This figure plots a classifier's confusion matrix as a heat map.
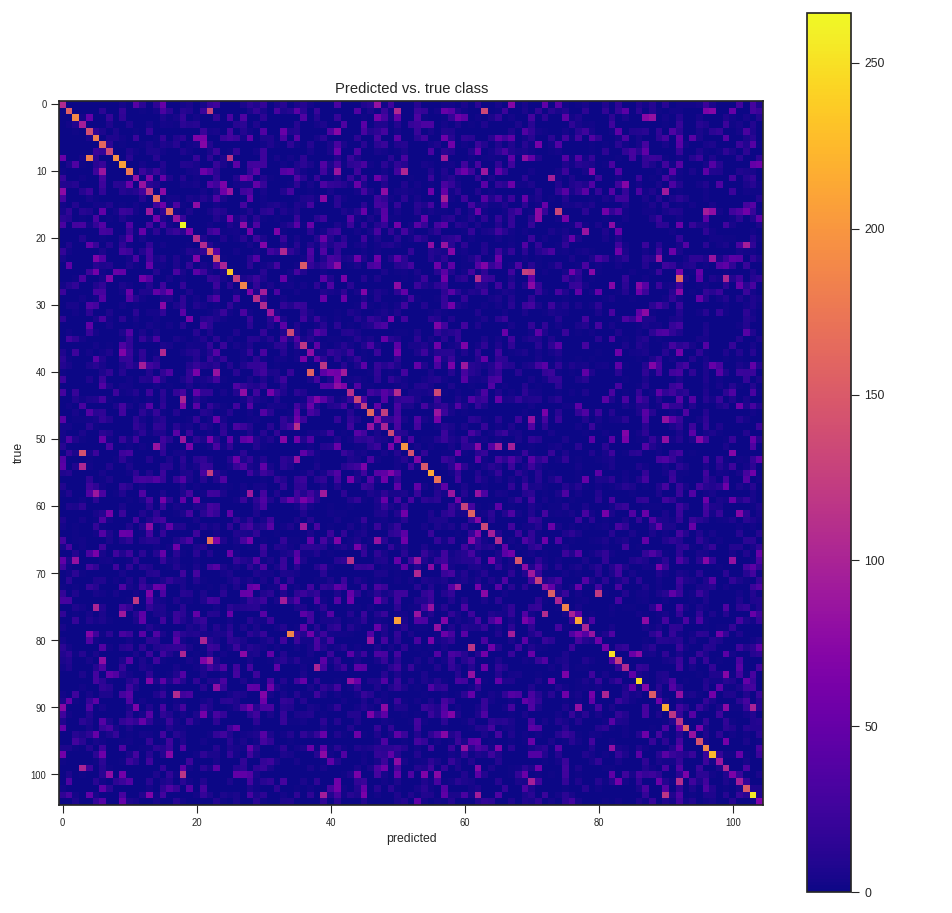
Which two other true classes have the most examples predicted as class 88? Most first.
2, 39
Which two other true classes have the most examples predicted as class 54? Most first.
100, 17
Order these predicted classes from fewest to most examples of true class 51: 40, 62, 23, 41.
40, 23, 41, 62
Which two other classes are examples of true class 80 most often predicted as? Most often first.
21, 46
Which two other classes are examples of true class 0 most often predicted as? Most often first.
47, 67
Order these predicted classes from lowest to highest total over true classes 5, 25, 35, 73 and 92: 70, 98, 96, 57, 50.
98, 96, 50, 57, 70
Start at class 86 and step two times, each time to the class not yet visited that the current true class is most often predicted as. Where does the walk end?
56
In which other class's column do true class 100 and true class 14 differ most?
18
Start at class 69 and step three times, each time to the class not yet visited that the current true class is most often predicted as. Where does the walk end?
33
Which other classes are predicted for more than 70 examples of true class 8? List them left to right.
4, 25, 57, 69
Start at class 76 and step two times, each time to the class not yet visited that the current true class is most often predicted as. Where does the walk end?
59
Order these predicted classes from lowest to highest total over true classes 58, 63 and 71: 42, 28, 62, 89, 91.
91, 42, 89, 62, 28
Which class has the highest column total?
92
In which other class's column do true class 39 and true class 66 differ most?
12
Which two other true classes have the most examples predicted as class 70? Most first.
25, 101
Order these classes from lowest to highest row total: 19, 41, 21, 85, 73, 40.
41, 85, 19, 21, 73, 40
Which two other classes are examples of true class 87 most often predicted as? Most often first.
23, 31
